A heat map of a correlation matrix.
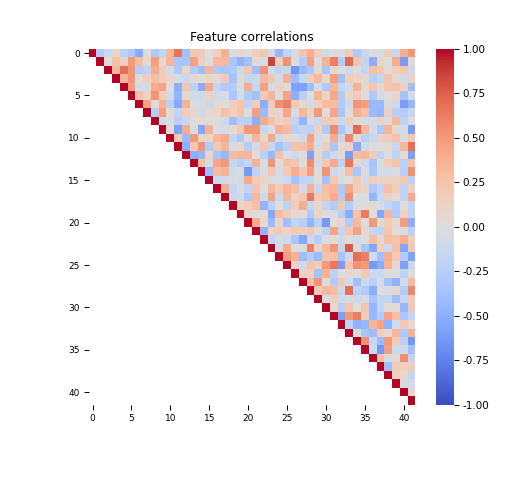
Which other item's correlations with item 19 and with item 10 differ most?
33
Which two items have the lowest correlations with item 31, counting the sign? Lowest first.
32, 36
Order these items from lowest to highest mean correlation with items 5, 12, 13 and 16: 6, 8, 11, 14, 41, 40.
40, 11, 41, 14, 8, 6
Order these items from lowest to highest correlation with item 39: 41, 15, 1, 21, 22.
41, 21, 15, 22, 1
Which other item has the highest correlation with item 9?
34
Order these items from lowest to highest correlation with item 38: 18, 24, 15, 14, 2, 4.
18, 14, 2, 15, 4, 24
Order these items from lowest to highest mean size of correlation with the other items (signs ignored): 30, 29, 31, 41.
29, 30, 41, 31
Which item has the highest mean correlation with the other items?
31
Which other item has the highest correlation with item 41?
11
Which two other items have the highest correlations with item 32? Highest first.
37, 36
